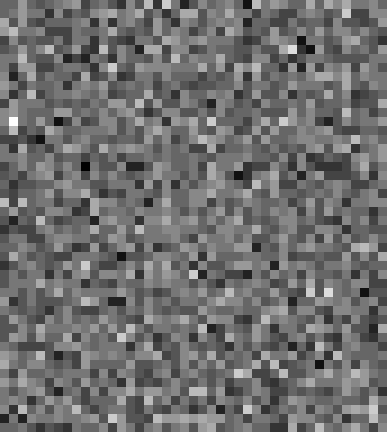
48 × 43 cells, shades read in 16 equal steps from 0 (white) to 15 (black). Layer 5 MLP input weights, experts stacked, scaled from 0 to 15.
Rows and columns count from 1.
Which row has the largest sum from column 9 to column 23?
19
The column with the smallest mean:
39
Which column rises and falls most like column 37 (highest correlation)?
7
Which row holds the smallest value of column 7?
33
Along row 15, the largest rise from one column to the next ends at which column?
3
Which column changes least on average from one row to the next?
4
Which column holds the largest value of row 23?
17
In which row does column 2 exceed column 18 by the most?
25
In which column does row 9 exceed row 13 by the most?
2
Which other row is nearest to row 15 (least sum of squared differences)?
24
